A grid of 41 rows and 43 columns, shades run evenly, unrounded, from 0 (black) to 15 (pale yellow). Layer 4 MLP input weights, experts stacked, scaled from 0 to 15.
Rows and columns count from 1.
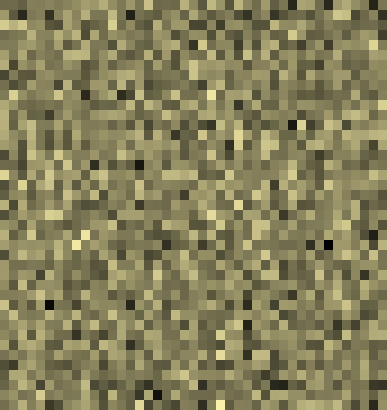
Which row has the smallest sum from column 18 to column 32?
39
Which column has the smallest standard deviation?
5
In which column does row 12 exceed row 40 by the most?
18
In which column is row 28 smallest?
41
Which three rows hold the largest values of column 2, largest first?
10, 32, 3
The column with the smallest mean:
28
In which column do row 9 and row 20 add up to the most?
8
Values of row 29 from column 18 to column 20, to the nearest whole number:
10 7 7
